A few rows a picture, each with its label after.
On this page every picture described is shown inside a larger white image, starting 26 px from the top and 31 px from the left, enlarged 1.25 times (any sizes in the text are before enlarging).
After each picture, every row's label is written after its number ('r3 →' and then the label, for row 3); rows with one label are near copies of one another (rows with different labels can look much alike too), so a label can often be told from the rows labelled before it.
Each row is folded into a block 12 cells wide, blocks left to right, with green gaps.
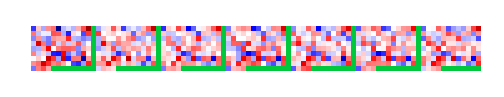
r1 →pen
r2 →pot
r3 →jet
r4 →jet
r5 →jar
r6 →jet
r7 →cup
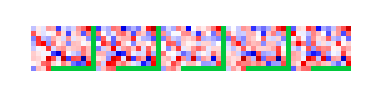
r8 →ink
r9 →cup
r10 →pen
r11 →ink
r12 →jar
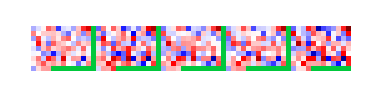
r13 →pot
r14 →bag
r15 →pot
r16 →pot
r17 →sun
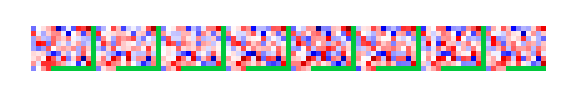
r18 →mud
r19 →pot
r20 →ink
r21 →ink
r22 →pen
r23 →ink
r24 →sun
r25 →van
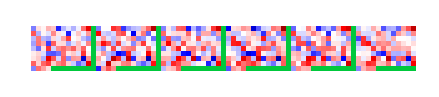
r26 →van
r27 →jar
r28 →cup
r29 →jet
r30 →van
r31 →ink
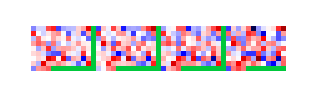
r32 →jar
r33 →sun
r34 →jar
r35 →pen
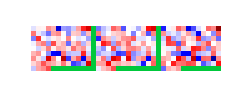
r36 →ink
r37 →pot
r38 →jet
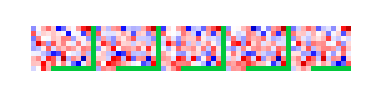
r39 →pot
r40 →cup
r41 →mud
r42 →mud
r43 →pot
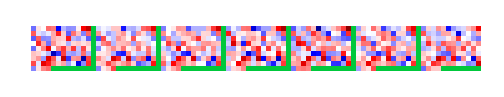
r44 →cup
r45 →ink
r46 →cup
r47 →sun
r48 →pen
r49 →bag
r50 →van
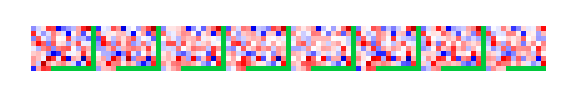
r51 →jar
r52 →pot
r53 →mud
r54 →mud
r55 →mud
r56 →jar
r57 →sun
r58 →van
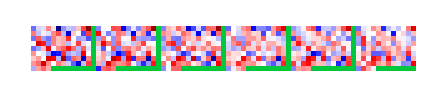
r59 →pen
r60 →jar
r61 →mud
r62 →mud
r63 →cup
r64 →van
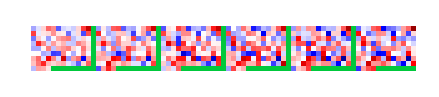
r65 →pot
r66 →jar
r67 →sun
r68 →van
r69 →bag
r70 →jar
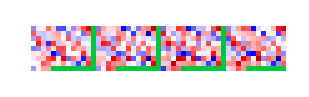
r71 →sun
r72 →mud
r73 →jar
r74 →pot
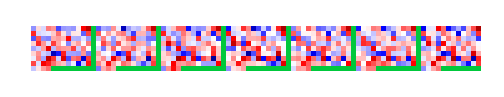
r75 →cup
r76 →pen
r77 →jar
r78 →sun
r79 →bag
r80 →jet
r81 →sun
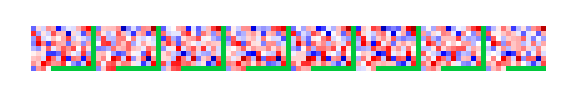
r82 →van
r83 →mud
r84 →cup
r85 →ink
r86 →van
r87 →sun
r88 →pen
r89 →pot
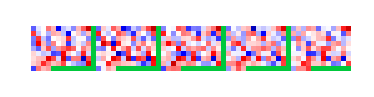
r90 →van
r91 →sun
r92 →jar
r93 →pen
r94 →bag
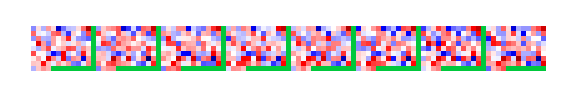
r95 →pen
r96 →mud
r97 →ink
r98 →cup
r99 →pen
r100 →mud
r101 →sun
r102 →ink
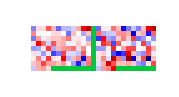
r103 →pot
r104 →bag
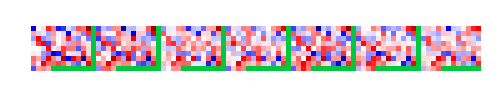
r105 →jet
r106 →pen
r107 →mud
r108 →jar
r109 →pen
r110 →cup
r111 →ink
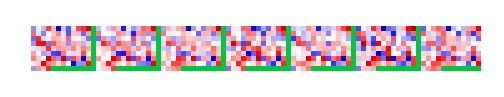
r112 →ink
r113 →ink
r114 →mud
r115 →sun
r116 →ink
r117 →sun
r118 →mud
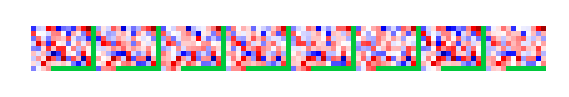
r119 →sun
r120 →ink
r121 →pen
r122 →bag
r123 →ink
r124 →mud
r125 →sun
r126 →pot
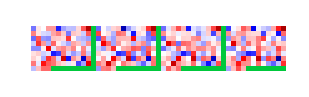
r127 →cup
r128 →pen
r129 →pot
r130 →pot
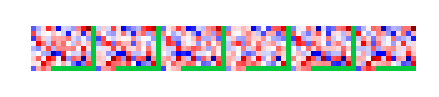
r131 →pot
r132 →ink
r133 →jet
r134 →mud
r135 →ink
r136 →jar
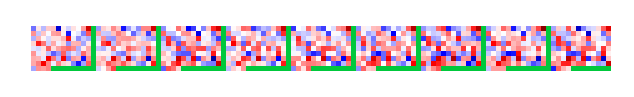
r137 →pen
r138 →mud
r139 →van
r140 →sun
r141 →jet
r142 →van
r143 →cup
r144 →pot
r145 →van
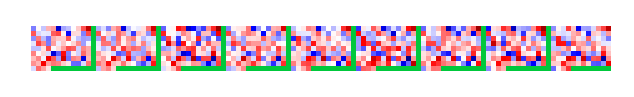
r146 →pen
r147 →pen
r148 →sun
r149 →mud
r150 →cup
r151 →van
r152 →mud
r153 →sun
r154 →ink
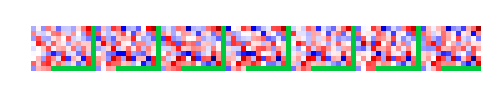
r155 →cup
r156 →cup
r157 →ink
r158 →jet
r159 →jar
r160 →sun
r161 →mud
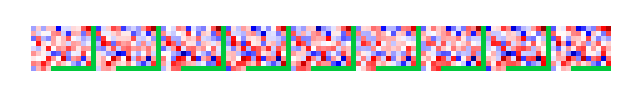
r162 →pen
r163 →pot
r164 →cup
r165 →van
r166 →pen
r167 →mud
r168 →mud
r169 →jet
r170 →sun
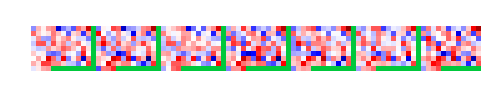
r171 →mud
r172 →jar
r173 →mud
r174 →bag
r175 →pot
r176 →jar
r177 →bag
